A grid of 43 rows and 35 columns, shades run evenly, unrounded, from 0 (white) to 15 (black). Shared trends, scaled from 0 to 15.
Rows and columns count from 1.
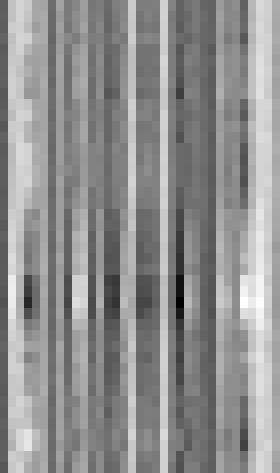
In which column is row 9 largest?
23
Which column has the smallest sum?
33
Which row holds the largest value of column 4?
28
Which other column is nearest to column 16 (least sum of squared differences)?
29
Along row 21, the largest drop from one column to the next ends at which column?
2
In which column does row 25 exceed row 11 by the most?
4
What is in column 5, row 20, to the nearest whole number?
7
